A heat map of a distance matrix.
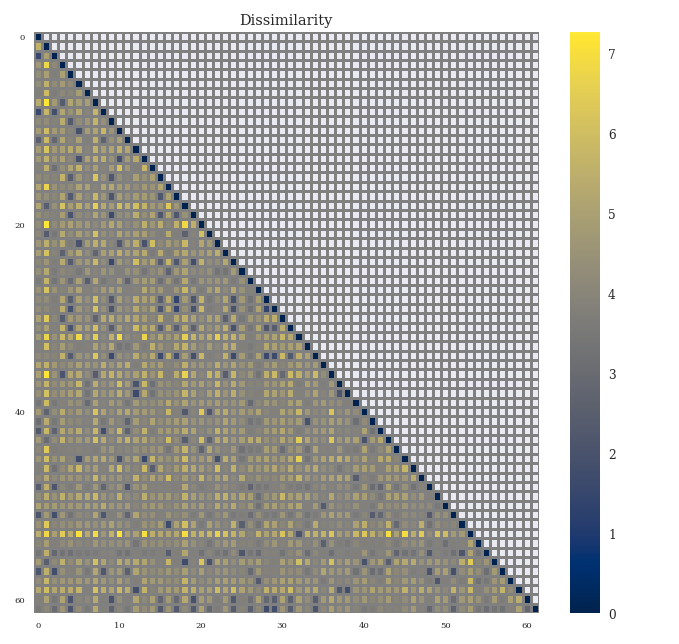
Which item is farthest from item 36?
1
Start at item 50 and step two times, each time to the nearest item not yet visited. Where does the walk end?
54
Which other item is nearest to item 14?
46
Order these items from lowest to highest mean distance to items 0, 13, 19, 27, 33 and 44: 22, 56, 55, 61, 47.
55, 61, 22, 47, 56
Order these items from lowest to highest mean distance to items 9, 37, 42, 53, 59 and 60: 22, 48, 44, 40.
48, 44, 40, 22
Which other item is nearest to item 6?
26
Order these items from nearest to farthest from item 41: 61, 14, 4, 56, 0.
0, 61, 4, 56, 14
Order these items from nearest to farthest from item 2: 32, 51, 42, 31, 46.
51, 42, 46, 31, 32
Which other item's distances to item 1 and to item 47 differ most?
39
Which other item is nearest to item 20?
44
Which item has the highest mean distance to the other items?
53
